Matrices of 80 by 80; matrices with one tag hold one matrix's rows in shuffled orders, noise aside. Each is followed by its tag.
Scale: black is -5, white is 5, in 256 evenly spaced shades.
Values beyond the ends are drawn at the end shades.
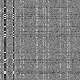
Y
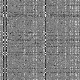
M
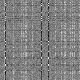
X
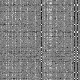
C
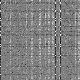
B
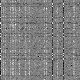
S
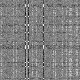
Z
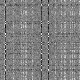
X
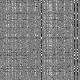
C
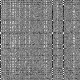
S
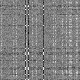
Z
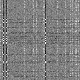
M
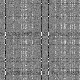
X
